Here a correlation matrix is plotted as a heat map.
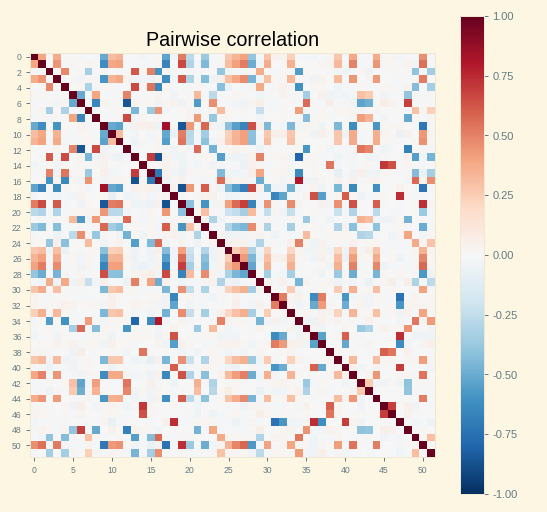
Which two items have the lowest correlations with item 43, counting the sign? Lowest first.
6, 48
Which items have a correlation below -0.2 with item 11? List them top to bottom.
9, 17, 20, 22, 28
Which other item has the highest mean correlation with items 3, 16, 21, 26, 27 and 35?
19
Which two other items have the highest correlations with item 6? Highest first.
48, 35
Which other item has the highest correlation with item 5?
12
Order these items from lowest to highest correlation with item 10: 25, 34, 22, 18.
22, 18, 34, 25
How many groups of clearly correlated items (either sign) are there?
5
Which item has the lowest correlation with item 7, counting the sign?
13
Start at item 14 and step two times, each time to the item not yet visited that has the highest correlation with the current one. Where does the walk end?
46
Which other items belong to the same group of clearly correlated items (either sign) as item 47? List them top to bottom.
18, 31, 32, 36, 37, 40
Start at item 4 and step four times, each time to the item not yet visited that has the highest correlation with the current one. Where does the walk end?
29
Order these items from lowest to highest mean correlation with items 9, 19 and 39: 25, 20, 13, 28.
28, 20, 13, 25
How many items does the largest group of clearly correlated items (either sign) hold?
20
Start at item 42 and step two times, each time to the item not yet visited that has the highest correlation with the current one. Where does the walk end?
8
